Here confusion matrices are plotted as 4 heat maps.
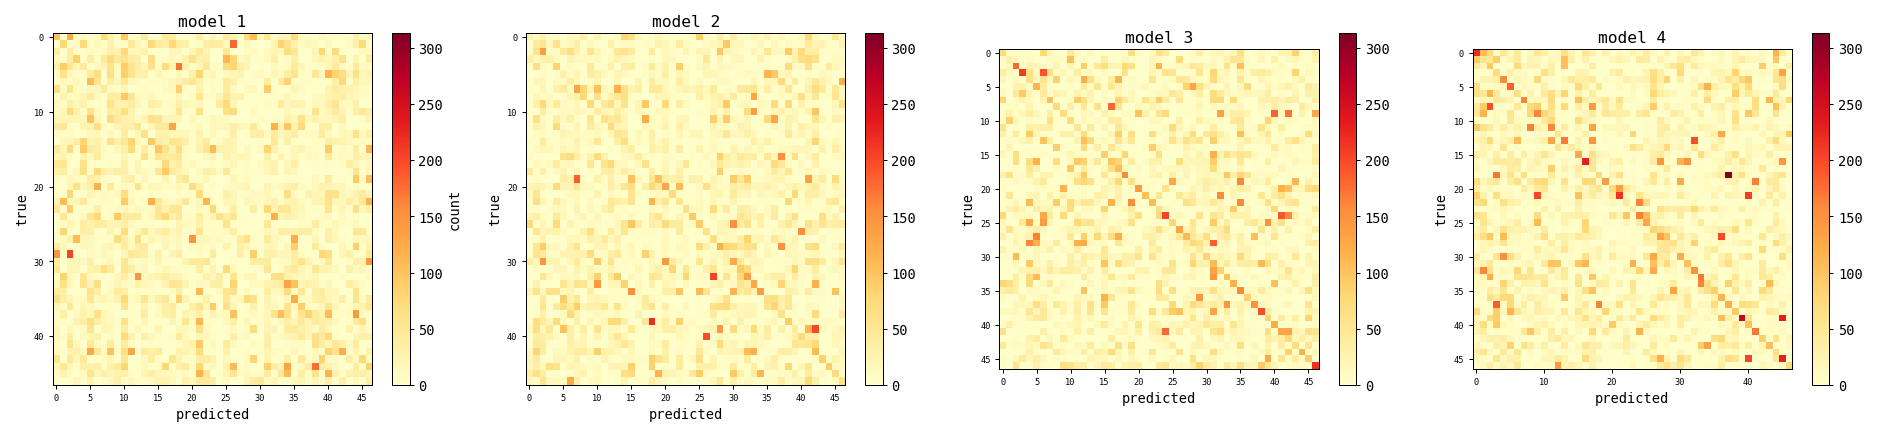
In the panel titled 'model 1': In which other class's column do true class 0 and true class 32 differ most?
12
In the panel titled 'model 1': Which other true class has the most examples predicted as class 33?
37
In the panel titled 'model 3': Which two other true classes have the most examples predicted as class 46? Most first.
9, 20
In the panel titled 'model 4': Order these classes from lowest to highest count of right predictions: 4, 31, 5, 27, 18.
18, 31, 27, 4, 5
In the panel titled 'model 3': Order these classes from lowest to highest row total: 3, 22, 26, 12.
26, 12, 3, 22
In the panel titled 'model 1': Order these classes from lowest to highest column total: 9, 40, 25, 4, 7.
7, 9, 4, 25, 40
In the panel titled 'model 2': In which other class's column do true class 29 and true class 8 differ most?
33
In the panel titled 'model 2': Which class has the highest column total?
42
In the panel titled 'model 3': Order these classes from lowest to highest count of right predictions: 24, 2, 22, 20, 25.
25, 22, 20, 2, 24
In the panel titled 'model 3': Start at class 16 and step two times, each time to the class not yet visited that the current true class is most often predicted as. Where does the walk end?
28
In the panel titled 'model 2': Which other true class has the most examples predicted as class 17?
11
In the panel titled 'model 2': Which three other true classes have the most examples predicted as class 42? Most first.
39, 33, 10
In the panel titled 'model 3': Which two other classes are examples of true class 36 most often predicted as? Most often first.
29, 15
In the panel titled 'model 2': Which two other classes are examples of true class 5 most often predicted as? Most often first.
35, 36
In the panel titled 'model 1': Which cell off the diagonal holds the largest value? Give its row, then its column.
29, 2
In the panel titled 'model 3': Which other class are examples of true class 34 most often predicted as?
40
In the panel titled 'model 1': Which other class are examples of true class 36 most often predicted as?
23
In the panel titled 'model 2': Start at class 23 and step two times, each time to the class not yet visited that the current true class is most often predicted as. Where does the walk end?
32
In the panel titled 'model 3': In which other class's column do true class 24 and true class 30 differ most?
41
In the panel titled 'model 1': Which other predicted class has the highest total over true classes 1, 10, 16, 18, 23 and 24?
26
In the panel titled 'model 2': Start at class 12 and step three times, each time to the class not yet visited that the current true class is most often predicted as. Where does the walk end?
18
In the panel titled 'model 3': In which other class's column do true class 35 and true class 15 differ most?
12
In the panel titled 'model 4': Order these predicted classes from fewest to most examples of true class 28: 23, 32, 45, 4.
23, 45, 4, 32
